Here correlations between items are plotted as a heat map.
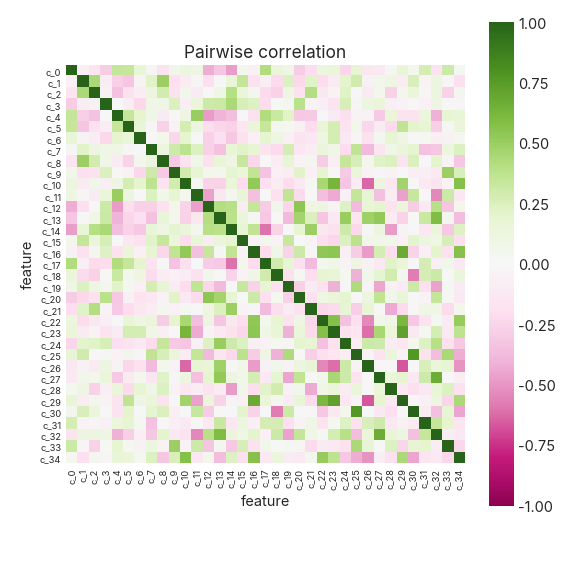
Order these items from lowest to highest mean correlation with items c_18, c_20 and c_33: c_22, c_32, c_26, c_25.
c_25, c_22, c_26, c_32
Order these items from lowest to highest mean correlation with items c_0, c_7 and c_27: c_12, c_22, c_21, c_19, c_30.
c_12, c_21, c_19, c_30, c_22
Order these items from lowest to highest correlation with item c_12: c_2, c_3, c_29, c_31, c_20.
c_31, c_2, c_29, c_3, c_20
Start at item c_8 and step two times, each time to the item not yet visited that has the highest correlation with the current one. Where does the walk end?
c_2
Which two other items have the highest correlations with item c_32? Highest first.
c_27, c_13
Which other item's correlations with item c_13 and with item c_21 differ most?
c_20
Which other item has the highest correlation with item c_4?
c_11
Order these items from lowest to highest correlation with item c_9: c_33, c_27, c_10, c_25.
c_27, c_25, c_10, c_33
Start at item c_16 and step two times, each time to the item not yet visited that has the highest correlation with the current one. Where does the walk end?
c_23
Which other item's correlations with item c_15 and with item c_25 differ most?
c_30
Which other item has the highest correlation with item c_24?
c_13
